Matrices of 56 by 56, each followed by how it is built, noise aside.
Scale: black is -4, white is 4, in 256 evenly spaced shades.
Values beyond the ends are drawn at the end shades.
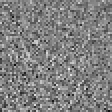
lower triangular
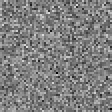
repeating rows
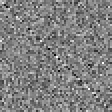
diagonal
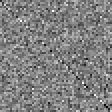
diagonal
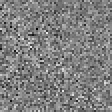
lower triangular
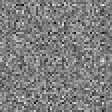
low rank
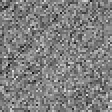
Hankel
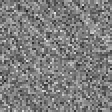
Toeplitz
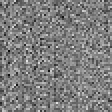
repeating rows
